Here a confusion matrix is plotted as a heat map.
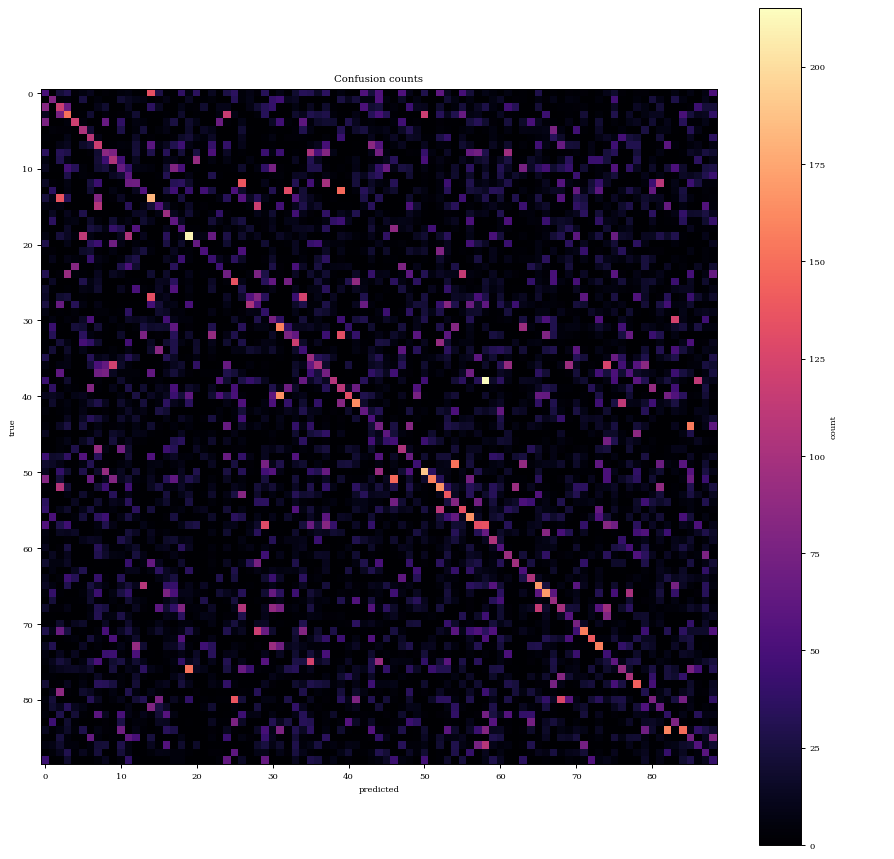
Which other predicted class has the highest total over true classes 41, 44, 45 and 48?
85
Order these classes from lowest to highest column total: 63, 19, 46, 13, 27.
27, 13, 63, 46, 19
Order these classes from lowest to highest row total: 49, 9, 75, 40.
9, 49, 75, 40
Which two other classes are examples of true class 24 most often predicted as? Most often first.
55, 3
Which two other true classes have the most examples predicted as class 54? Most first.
49, 31
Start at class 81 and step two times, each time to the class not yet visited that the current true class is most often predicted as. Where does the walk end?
2
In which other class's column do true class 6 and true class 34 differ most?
15
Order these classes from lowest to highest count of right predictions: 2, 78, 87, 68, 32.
87, 32, 68, 2, 78
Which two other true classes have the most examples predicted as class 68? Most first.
80, 77
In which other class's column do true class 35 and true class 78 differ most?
67
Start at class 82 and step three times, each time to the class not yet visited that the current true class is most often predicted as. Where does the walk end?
77
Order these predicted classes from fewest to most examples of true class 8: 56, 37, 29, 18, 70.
70, 18, 29, 56, 37
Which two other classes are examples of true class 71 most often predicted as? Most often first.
28, 34
